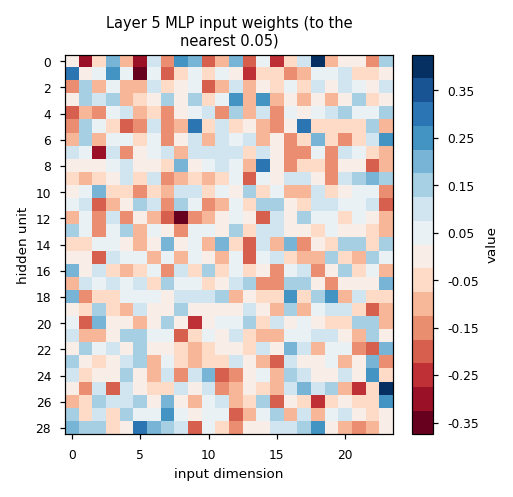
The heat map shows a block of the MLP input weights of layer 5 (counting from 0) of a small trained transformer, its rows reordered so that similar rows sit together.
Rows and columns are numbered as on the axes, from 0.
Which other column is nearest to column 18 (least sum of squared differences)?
6
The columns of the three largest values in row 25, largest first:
23, 17, 19
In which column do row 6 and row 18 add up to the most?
18
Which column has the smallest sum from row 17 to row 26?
15
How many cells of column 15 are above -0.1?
16
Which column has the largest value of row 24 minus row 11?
10
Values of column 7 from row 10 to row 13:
-0.1 -0.15 -0.2 0
